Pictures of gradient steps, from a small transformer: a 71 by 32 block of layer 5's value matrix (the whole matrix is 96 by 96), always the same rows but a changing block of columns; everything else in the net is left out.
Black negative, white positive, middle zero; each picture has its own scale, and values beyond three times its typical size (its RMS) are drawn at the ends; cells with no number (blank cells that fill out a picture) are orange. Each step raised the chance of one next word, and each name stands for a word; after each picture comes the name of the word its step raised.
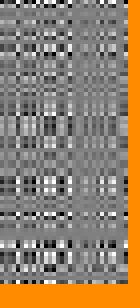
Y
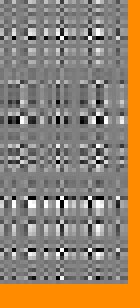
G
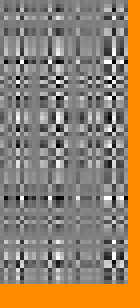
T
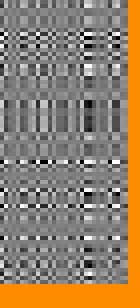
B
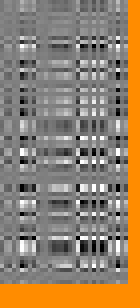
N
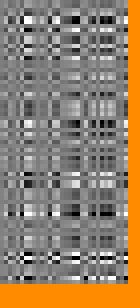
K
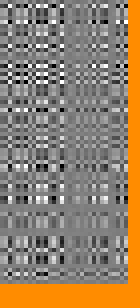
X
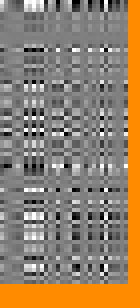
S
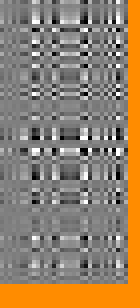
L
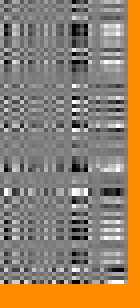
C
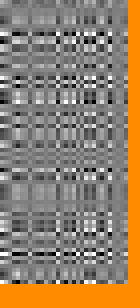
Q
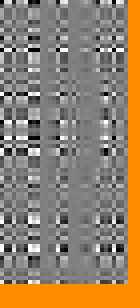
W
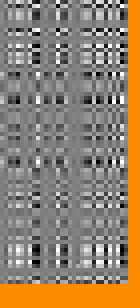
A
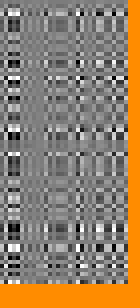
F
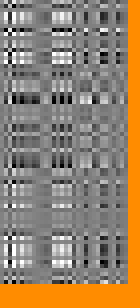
A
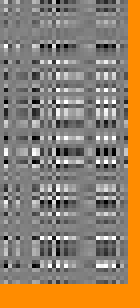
N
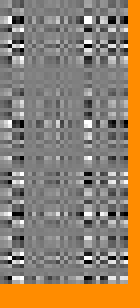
K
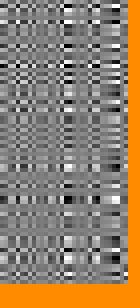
X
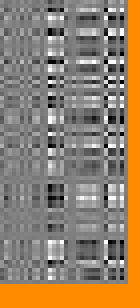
T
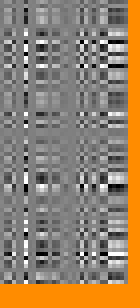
Q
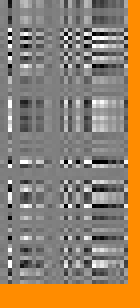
B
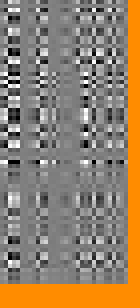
T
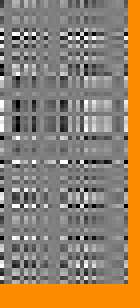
B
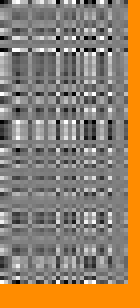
W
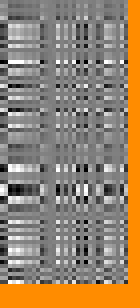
C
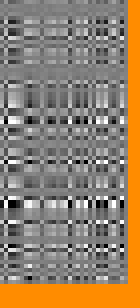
G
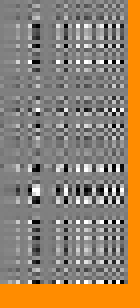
C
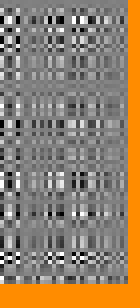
K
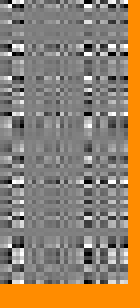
Y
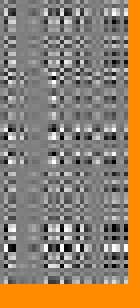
F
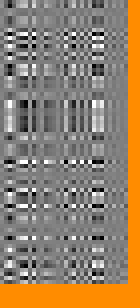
B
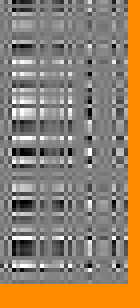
N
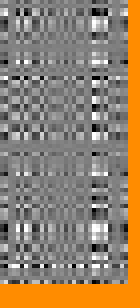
F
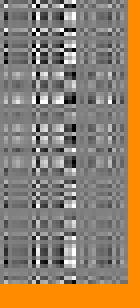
A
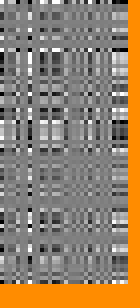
W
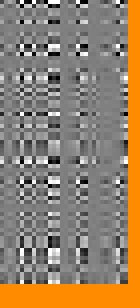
Y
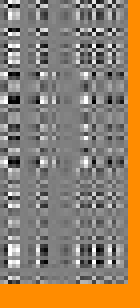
A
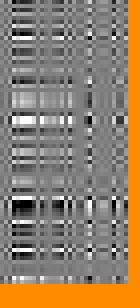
G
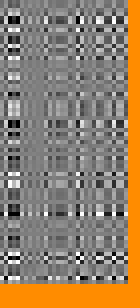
K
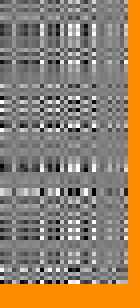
C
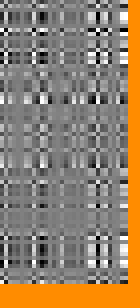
A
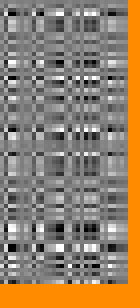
F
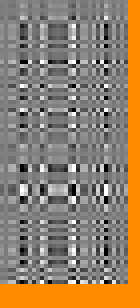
C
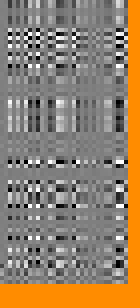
B
